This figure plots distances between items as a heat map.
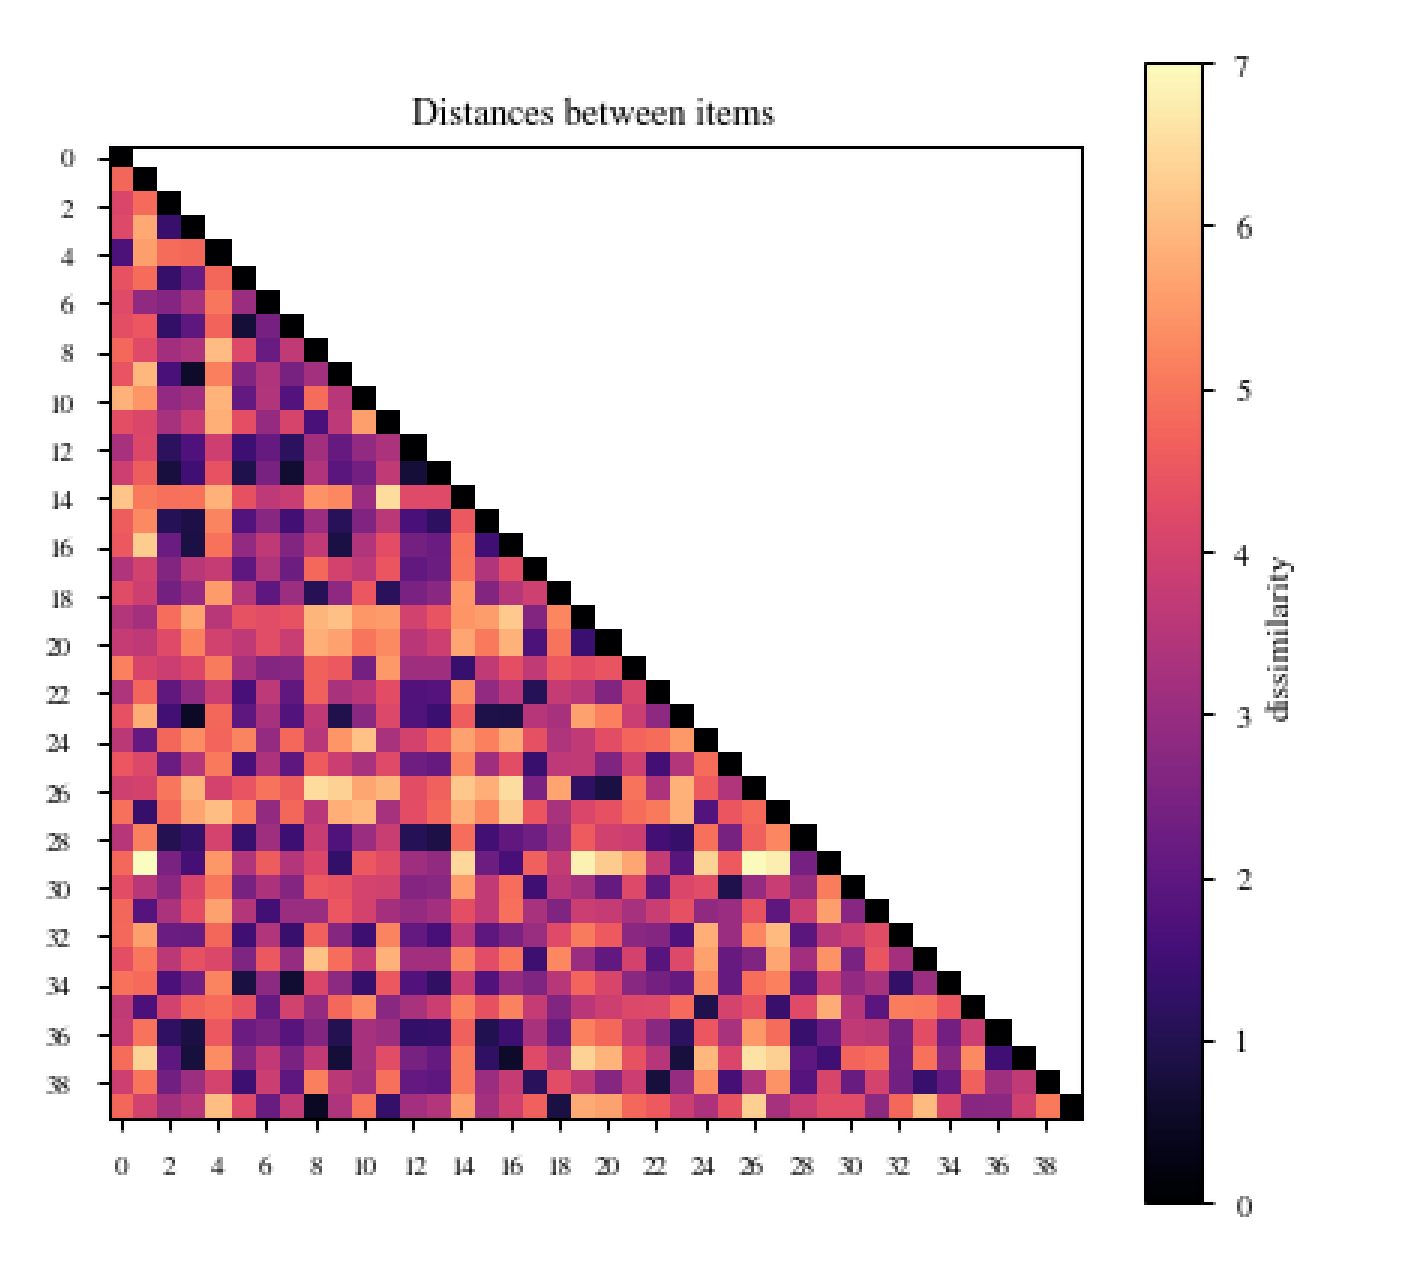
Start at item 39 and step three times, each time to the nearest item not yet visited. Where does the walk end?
11
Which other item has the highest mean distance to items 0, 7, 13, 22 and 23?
27
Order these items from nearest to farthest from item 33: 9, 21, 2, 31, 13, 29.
13, 2, 21, 31, 9, 29
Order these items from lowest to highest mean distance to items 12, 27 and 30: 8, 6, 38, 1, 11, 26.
6, 1, 38, 11, 8, 26
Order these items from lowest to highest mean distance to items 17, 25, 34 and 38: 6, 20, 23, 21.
20, 23, 6, 21
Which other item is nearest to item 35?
24
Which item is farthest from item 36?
26
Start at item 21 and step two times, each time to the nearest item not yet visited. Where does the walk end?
10
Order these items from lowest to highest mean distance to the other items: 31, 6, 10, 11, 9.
6, 9, 31, 10, 11
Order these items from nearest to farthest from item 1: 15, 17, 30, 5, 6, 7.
6, 30, 17, 7, 5, 15
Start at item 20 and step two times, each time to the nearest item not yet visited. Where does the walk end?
19
